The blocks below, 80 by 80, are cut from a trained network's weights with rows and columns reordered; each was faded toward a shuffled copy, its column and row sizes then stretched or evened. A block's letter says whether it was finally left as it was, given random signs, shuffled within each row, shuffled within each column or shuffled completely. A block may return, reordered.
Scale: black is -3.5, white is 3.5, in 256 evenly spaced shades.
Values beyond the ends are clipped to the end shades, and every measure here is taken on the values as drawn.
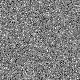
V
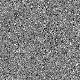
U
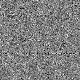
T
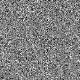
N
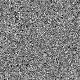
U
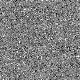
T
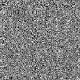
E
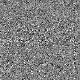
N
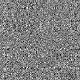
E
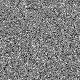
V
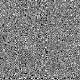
E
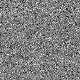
T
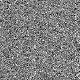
U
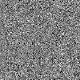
N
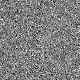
U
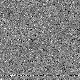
T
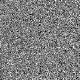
N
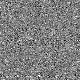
T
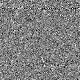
T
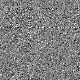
N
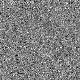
T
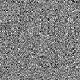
E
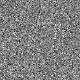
N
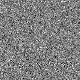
T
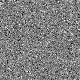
V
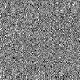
E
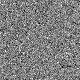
V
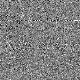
N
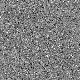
V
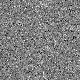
V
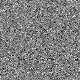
T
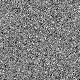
V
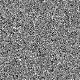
U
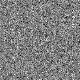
U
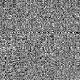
E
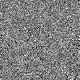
U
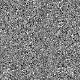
U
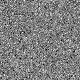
V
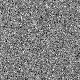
V
